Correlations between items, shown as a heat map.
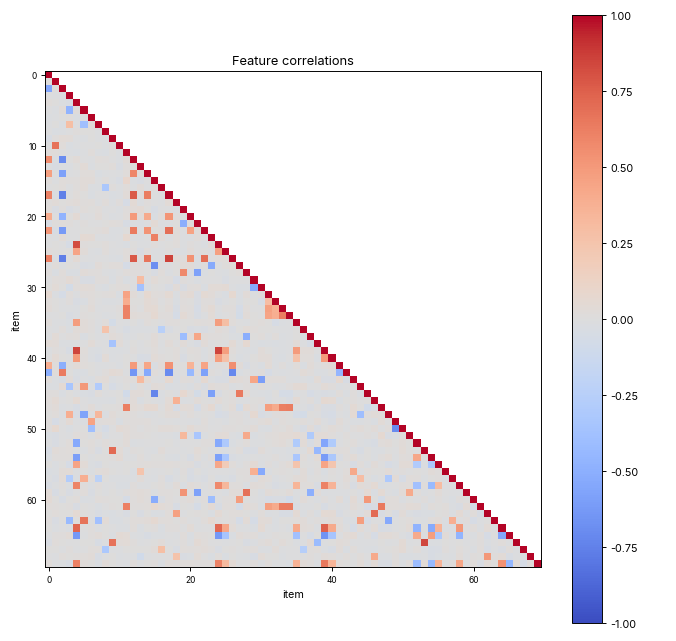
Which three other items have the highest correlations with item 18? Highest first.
62, 46, 68
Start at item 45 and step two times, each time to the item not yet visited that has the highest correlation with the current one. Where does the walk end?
60
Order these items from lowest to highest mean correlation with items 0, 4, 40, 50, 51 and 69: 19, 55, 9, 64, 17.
9, 19, 17, 55, 64
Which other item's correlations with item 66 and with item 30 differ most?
53
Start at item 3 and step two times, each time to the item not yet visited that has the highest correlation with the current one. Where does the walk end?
7
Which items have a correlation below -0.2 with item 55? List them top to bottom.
52, 54, 65
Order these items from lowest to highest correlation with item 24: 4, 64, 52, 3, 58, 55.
52, 3, 55, 58, 64, 4
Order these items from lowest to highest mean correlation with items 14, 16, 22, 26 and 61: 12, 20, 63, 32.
63, 32, 20, 12
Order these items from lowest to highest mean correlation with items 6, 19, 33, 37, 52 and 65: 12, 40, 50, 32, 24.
24, 40, 50, 12, 32
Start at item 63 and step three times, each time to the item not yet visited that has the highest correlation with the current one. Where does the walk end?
57
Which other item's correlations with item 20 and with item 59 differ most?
28
